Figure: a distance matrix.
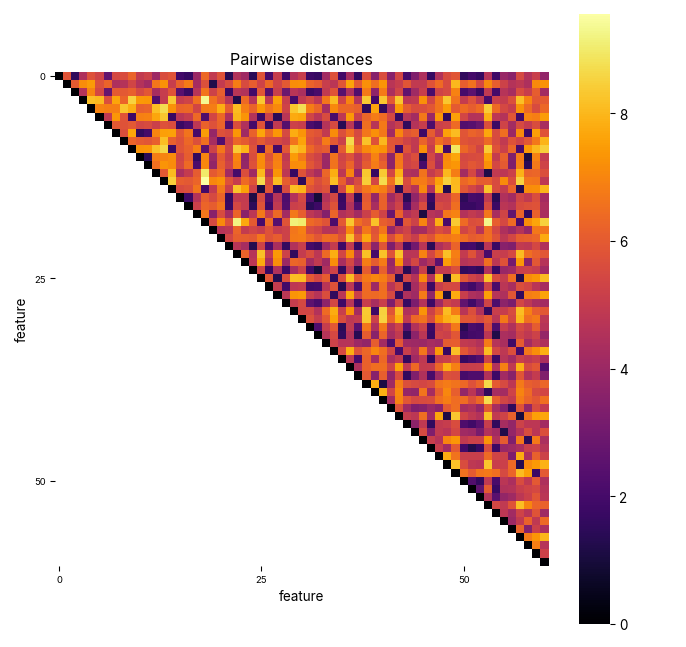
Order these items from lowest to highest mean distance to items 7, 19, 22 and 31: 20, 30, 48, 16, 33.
16, 33, 20, 30, 48
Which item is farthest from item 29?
18
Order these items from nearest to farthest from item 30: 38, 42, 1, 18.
1, 42, 38, 18
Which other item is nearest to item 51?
46
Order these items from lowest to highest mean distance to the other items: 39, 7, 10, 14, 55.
55, 39, 10, 14, 7
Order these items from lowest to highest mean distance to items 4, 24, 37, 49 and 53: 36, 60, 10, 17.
60, 17, 36, 10
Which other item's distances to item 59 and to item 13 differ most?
49
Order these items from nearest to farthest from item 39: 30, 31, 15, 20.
15, 31, 30, 20
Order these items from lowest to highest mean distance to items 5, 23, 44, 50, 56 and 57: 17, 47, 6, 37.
37, 6, 17, 47
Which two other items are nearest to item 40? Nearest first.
38, 4
